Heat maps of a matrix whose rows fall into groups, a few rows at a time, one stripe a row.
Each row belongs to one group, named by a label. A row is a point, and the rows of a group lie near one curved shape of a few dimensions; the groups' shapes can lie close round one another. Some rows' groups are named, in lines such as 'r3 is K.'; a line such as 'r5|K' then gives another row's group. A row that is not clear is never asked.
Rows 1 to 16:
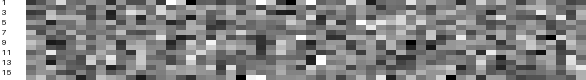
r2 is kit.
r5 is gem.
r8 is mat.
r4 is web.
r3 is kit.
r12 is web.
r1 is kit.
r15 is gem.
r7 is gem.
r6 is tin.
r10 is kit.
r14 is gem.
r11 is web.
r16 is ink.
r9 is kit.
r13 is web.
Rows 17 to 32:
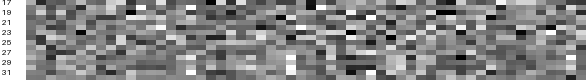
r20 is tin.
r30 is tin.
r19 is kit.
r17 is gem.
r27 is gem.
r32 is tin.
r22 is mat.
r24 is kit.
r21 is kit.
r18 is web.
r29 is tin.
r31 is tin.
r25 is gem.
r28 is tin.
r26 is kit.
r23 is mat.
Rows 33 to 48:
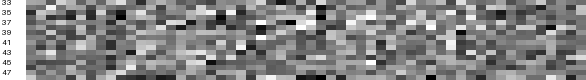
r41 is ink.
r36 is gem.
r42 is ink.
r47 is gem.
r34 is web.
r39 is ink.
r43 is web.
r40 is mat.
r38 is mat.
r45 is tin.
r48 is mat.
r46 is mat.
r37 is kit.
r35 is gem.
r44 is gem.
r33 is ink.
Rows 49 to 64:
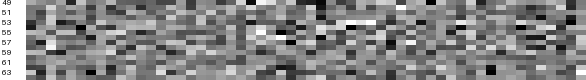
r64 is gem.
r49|mat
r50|web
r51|gem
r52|web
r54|mat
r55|ink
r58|web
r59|kit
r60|mat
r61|kit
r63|kit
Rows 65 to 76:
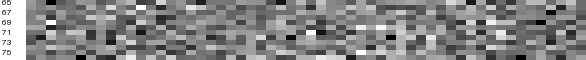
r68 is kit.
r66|web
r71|web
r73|mat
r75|gem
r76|mat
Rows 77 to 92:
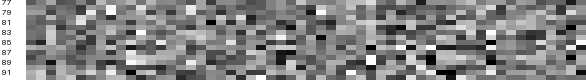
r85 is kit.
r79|web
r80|ink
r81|gem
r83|web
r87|kit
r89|tin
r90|tin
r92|ink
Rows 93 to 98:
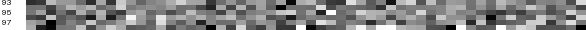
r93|kit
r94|ink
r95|gem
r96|kit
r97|web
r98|gem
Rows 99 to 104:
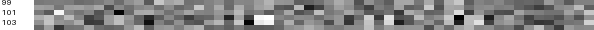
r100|tin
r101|gem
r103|ink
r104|mat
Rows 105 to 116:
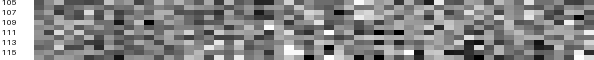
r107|mat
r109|web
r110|mat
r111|gem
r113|gem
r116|gem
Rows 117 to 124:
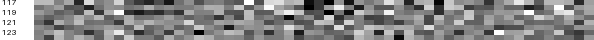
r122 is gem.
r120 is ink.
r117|mat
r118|mat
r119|mat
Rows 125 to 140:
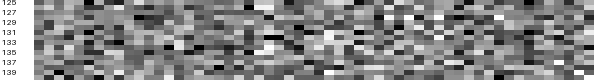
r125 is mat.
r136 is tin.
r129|gem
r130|kit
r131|mat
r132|mat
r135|ink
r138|gem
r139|web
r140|kit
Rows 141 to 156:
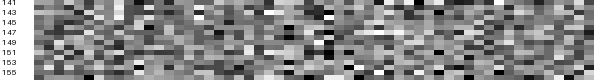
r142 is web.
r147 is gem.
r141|tin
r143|mat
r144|web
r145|gem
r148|ink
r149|web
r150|ink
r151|mat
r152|ink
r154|kit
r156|mat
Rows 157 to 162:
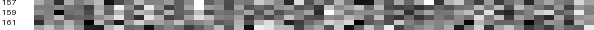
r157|tin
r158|web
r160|web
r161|mat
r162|ink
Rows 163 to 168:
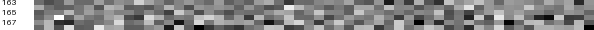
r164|mat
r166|web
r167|kit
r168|kit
